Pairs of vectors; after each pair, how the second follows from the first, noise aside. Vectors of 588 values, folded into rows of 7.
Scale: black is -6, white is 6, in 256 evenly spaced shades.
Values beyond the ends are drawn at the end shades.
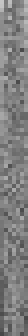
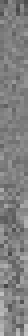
reversed, partly zeroed.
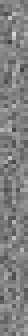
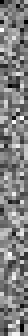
wrapped around, negated, scaled up.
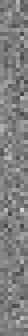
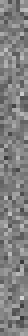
negated.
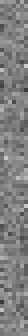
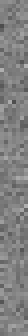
shrunk.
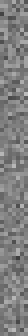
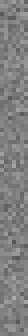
shrunk.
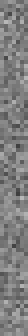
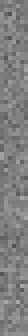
shrunk.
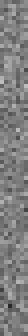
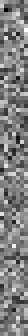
wrapped around, negated, scaled up.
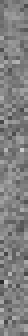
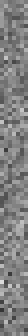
negated.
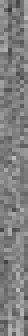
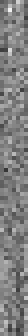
negated.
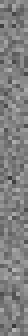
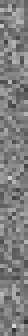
negated.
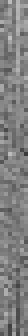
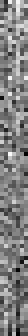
scaled up.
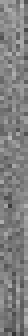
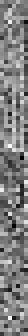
wrapped around, negated, scaled up.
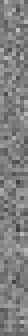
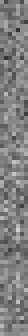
negated.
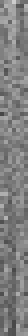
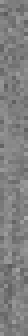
wrapped around, negated, shrunk.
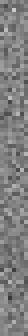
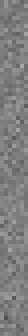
wrapped around, negated, shrunk.
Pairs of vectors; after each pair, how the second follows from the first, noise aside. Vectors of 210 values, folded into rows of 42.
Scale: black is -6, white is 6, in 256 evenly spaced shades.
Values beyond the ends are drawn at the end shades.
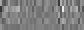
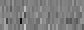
reversed, negated, partly zeroed.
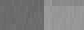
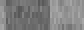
wrapped around.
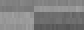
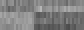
copied.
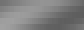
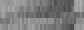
wrapped around.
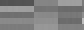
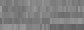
reversed, shrunk.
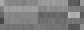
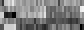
reversed, negated, scaled up.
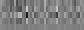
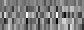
reversed, negated, scaled up.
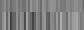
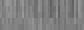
reversed, shrunk.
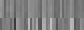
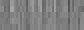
reversed, shrunk.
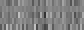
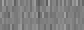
reversed, shrunk.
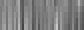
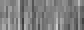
copied.
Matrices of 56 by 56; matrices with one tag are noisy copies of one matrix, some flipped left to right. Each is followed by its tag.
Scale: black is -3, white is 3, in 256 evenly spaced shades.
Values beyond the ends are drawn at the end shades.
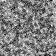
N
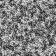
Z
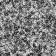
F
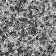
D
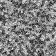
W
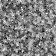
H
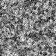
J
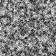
D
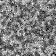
Z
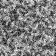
Z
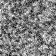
N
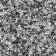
W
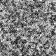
W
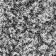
N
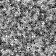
Z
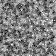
H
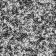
J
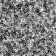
H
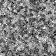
D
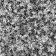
D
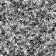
W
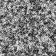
D
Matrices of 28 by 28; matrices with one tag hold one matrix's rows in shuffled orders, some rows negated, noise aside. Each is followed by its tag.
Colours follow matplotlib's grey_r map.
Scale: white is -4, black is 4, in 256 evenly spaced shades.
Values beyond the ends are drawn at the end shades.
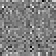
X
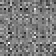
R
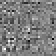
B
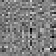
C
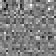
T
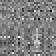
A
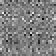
X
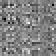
B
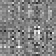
A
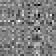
A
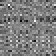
R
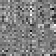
C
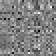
A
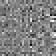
C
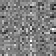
C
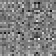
A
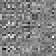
B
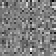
C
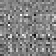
R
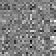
C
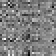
B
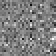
C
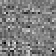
B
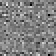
T
